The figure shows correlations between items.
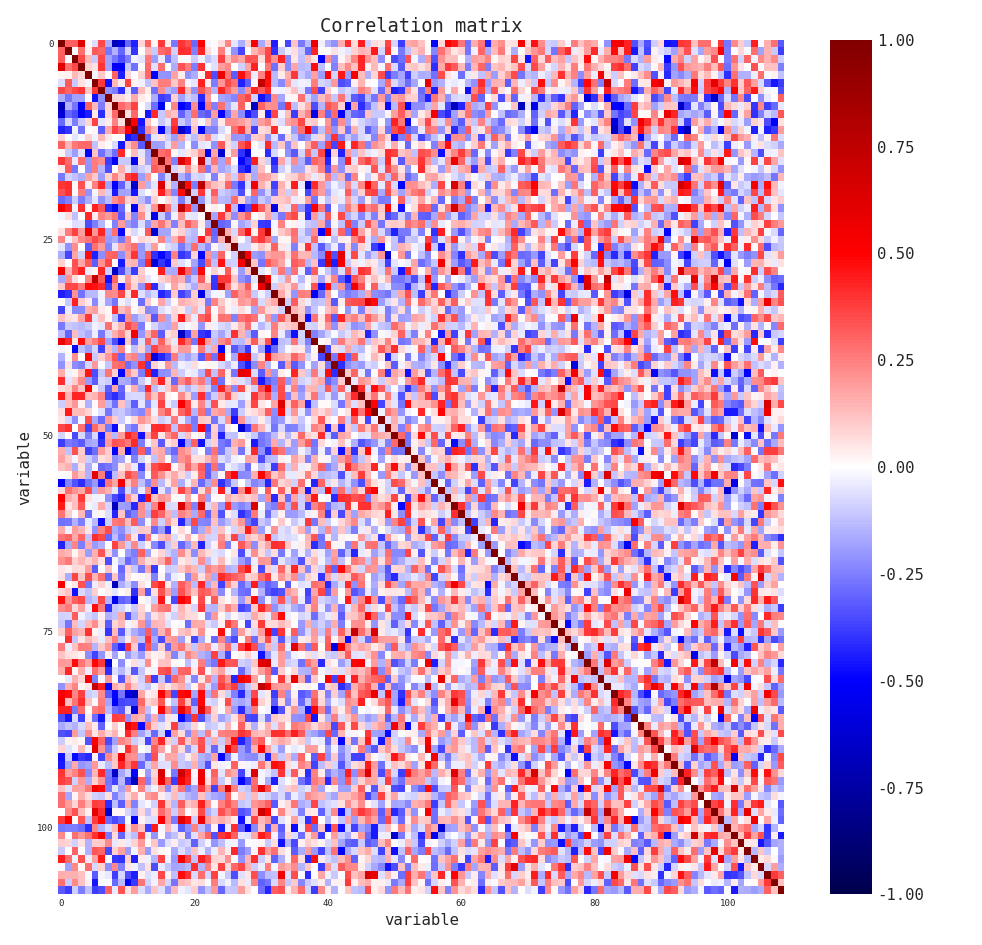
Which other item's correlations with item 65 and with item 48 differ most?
44
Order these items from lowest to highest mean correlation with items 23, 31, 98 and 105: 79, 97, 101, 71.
71, 101, 97, 79
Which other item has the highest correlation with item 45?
79
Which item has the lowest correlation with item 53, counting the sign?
30
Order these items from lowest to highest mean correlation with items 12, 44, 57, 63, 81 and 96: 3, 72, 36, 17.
36, 72, 17, 3
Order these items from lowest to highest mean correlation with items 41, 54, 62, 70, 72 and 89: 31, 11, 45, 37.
11, 37, 31, 45
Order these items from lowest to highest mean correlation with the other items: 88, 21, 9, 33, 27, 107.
9, 27, 107, 88, 33, 21
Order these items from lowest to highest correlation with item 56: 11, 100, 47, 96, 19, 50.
96, 19, 47, 100, 11, 50
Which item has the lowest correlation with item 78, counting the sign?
95
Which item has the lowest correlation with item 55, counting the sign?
7
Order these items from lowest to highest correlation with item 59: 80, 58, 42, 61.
61, 42, 80, 58
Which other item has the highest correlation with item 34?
8
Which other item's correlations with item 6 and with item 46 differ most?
101
